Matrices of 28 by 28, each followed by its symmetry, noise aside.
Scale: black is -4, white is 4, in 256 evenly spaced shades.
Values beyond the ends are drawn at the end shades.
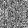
mirrored top to bottom.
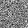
mirrored top to bottom.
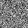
symmetric across the other diagonal.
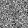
no symmetry.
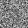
symmetric across the other diagonal.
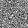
symmetric across the other diagonal.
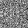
mirrored top to bottom.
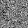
mirrored top to bottom.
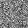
symmetric across the other diagonal.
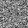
mirrored top to bottom.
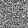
antisymmetric.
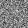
symmetric across the other diagonal.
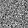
antisymmetric.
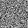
antisymmetric.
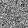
symmetric across the other diagonal.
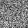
no symmetry.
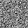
symmetric across the other diagonal.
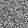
antisymmetric.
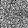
mirrored top to bottom.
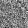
symmetric across the other diagonal.
